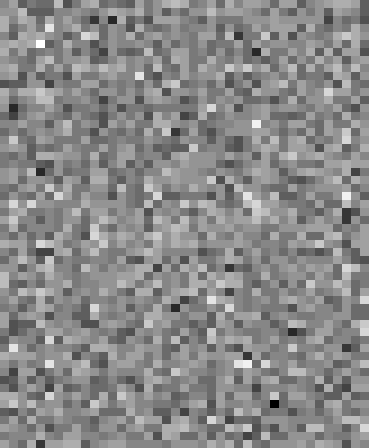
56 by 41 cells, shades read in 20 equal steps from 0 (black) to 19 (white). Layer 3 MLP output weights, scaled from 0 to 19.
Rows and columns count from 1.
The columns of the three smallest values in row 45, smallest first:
28, 9, 12
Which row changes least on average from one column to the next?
21
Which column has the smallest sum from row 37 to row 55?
31
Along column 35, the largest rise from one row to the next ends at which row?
36
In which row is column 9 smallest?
45
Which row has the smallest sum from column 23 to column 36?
32
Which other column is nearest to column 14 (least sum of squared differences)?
25
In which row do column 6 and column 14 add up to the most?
50
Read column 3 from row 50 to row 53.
11 11 10 8
